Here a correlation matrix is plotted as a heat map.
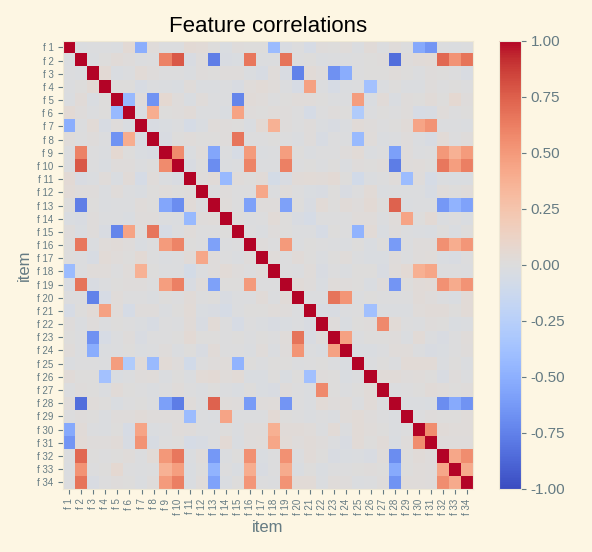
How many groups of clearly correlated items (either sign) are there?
8
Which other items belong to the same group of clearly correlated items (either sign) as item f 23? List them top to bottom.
f 3, f 20, f 24
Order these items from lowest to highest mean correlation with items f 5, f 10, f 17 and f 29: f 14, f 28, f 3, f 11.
f 28, f 11, f 3, f 14
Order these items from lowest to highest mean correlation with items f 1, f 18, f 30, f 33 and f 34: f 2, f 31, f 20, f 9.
f 20, f 31, f 9, f 2
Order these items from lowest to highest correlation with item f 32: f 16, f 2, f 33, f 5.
f 5, f 33, f 16, f 2
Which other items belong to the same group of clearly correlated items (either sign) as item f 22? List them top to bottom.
f 27
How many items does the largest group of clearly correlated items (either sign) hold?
10
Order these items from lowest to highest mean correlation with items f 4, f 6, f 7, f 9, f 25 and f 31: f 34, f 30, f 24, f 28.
f 28, f 24, f 34, f 30
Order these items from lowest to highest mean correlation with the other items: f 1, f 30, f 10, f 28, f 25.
f 28, f 1, f 25, f 30, f 10
